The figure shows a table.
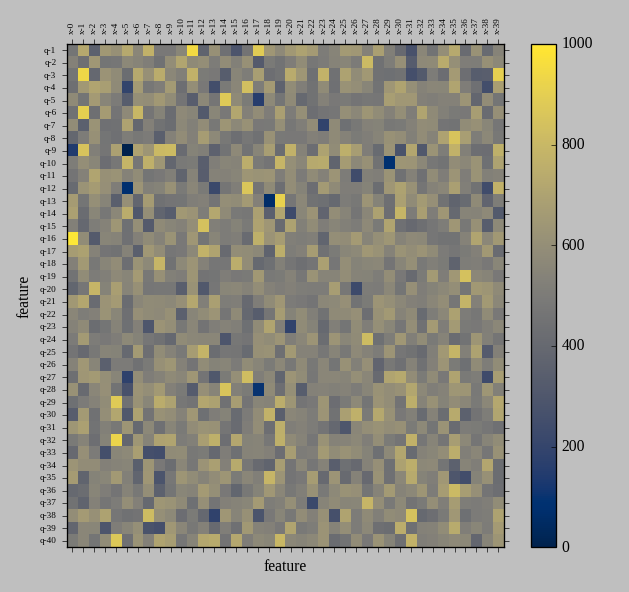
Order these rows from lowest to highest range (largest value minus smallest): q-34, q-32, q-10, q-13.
q-34, q-32, q-10, q-13
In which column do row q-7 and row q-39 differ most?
x-23
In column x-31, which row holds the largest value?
q-38
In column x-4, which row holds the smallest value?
q-13
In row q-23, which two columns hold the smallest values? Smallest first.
x-20, x-7
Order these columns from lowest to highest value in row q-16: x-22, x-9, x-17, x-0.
x-22, x-9, x-17, x-0
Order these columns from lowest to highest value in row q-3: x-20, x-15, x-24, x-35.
x-24, x-15, x-35, x-20
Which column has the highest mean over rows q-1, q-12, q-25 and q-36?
x-35
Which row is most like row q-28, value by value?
q-5
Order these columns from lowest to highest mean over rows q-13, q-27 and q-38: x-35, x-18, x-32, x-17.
x-18, x-17, x-32, x-35
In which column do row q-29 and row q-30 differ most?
x-19
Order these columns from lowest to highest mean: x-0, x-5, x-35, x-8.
x-5, x-0, x-8, x-35
